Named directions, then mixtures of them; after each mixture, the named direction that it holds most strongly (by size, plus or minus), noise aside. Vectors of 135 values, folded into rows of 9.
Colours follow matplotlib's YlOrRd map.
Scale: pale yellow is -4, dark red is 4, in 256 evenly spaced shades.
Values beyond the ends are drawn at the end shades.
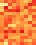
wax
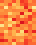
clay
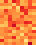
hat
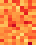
hat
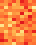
clay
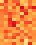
hat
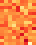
hat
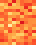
clay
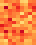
clay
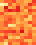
wax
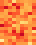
clay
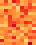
hat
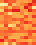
wax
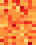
hat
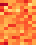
wax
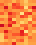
clay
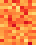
hat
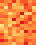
clay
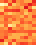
wax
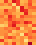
hat
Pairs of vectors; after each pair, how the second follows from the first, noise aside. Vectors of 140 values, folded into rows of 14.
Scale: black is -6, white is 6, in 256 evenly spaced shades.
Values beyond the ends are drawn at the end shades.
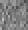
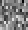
wrapped around, negated, scaled up.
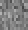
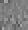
wrapped around, partly zeroed.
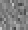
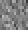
reversed, negated.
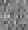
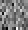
wrapped around, negated, scaled up.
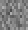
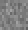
negated, shrunk.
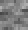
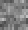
reversed, negated.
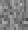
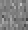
partly zeroed.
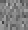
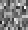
wrapped around, negated, scaled up.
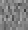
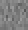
shrunk.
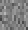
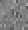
wrapped around, partly zeroed.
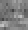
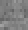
shrunk.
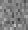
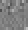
wrapped around, partly zeroed.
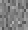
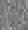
negated, shrunk.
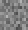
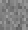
shrunk.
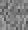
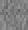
shrunk.
